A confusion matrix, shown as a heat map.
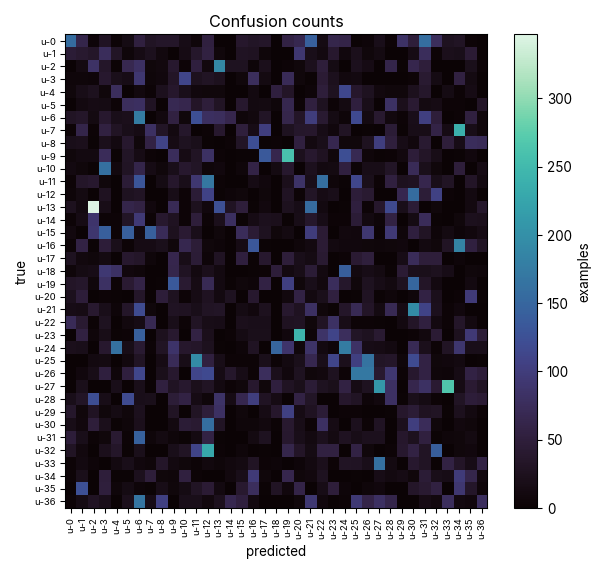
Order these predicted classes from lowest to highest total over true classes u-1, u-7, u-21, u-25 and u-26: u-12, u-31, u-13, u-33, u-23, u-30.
u-33, u-13, u-23, u-12, u-31, u-30
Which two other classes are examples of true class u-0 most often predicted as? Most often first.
u-31, u-21
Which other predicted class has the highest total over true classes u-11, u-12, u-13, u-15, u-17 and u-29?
u-2
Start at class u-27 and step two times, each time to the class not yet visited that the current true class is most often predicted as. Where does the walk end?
u-36
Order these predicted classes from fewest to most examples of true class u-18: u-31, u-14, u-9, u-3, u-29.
u-14, u-31, u-29, u-9, u-3
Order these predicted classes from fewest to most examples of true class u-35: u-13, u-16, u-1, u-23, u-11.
u-13, u-11, u-23, u-16, u-1
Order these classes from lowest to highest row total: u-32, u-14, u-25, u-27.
u-14, u-32, u-25, u-27
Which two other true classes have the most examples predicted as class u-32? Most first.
u-12, u-0
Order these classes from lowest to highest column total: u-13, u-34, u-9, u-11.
u-13, u-34, u-9, u-11
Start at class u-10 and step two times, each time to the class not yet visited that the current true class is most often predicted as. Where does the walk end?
u-6
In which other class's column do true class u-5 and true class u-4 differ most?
u-24
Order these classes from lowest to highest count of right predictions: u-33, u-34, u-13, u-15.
u-33, u-15, u-34, u-13
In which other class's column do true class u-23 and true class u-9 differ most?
u-19
